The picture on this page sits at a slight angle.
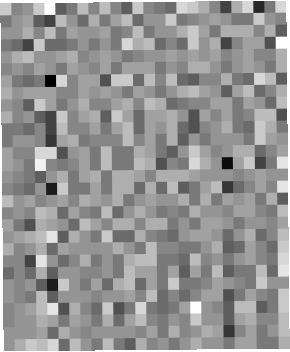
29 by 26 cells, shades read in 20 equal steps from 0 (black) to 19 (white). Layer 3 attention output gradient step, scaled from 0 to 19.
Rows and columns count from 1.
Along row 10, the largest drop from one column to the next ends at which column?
26
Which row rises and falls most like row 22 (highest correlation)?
4
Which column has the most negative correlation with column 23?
24
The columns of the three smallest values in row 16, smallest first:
5, 21, 17
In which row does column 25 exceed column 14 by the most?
3
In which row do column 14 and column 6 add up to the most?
7
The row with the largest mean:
1
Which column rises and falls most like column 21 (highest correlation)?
15
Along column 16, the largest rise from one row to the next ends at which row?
2
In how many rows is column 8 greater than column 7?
12
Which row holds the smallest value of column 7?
19
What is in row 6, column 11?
9
